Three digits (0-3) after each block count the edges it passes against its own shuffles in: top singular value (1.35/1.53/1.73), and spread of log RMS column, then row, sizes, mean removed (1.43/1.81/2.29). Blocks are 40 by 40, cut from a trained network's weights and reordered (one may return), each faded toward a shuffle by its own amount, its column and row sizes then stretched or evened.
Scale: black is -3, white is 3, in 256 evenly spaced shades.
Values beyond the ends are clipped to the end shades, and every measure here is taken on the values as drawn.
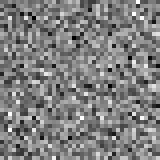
0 0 0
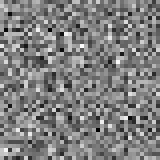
2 0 1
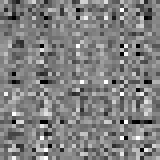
3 3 3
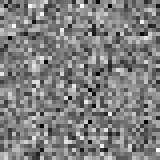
0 1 0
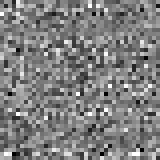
0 0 2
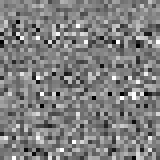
0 0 3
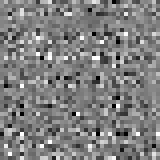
0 1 3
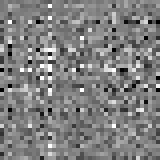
1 3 3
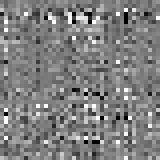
2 3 3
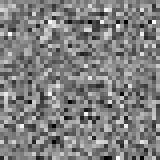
2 1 2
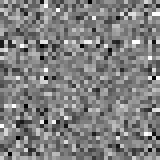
1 1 2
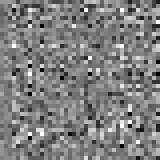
1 3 2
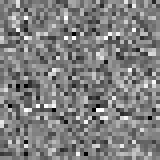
1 1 2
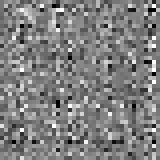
1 3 1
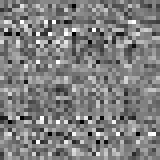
2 1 3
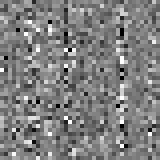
0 3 0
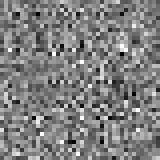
1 1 1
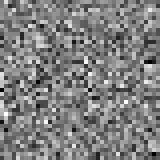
2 1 1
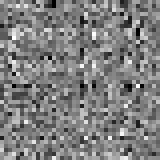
2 3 1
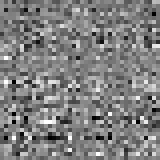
2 2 3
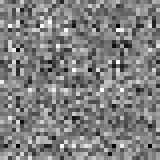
2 1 1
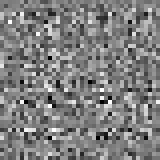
2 2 3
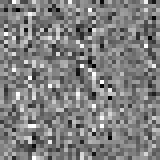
0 3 0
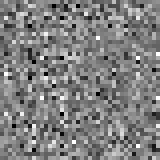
0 2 1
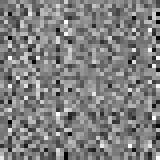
3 3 0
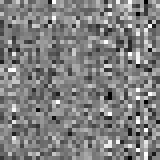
2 3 0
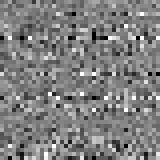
1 1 3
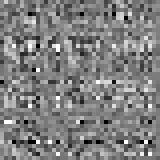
3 2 3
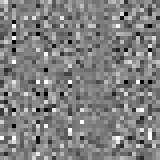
0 3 2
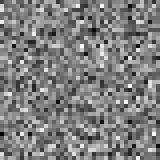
0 0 1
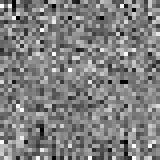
1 2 2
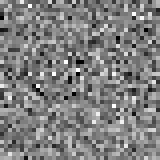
0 0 1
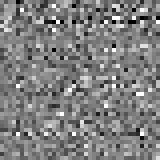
0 1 3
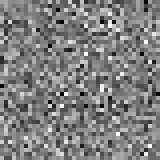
0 1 0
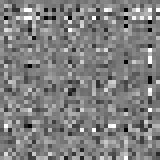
3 3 3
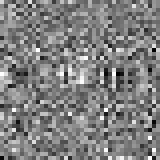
3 2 2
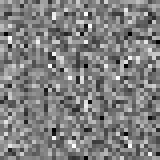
0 2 0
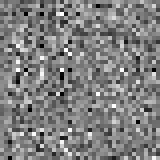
1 2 1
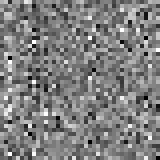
1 2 0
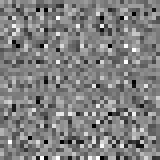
0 1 3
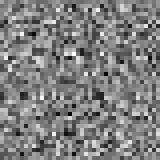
2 0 3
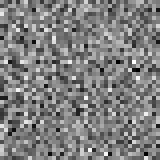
1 0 1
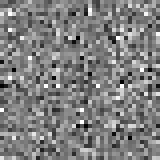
0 2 1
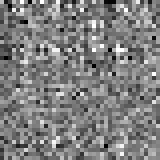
1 0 2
